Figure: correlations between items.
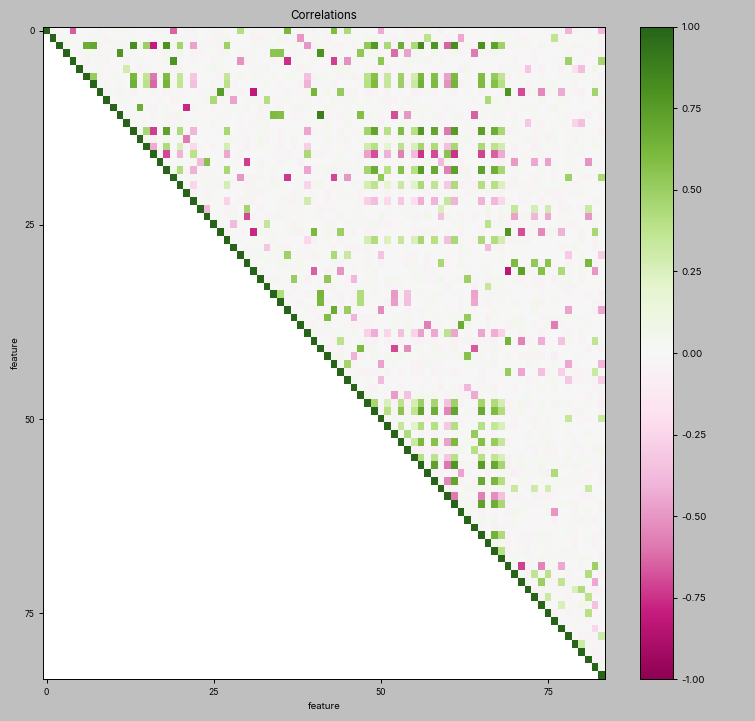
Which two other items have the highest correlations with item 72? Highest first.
80, 79
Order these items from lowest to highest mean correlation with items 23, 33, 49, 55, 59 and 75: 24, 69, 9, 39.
24, 39, 69, 9
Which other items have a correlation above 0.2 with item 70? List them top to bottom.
23, 30, 59, 73, 75, 81
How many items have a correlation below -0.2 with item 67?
4
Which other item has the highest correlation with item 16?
60
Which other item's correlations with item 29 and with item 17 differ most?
30
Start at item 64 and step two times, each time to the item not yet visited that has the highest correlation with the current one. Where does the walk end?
54
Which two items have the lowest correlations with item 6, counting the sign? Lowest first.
16, 60
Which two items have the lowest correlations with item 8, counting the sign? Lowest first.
31, 71
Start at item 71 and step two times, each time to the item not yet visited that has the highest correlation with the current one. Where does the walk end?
74
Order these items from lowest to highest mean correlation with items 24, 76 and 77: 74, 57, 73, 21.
73, 21, 74, 57
